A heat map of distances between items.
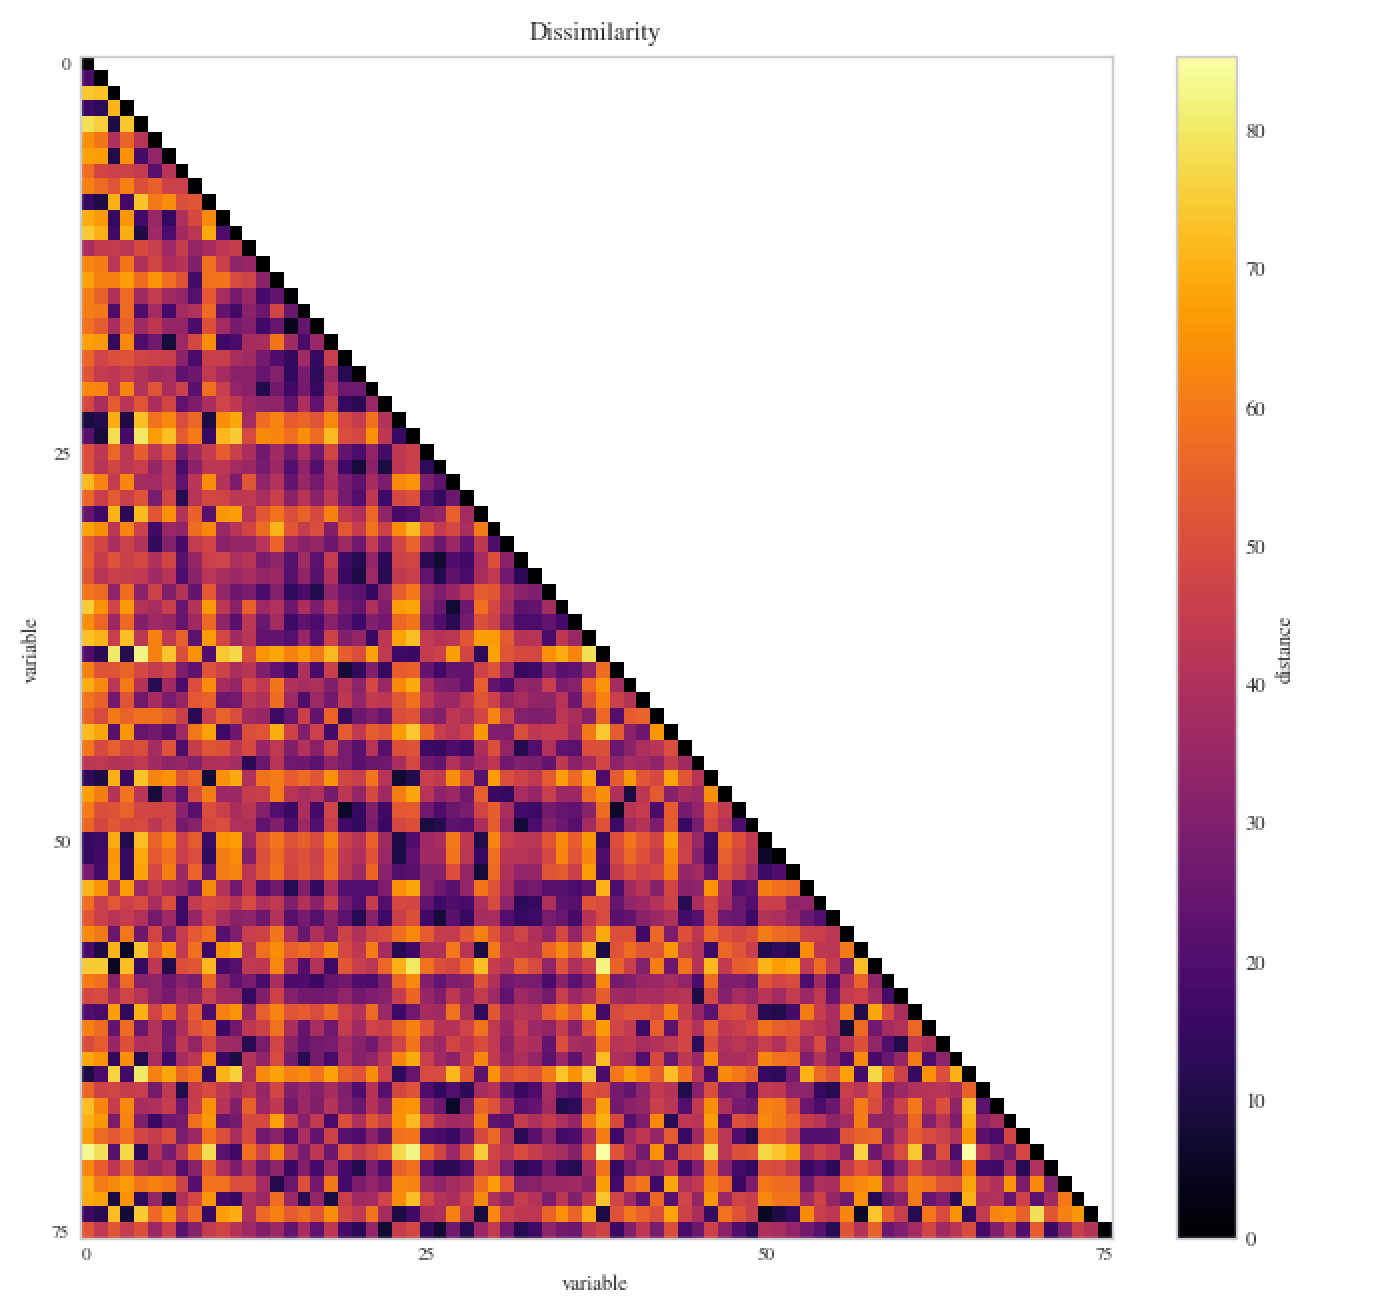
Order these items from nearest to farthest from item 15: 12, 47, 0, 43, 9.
12, 47, 43, 9, 0
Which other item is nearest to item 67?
27
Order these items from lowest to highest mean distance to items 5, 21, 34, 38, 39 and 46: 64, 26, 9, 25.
26, 25, 9, 64
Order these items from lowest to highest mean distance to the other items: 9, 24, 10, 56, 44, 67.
44, 67, 10, 56, 9, 24
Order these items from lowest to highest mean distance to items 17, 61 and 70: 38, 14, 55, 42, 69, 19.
55, 19, 69, 42, 14, 38
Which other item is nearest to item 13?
21
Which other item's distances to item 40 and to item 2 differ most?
58
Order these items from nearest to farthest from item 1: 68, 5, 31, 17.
31, 17, 5, 68
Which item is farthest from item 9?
70
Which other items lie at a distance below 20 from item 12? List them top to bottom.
45, 60, 63
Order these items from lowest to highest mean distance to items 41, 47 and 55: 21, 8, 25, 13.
25, 13, 21, 8
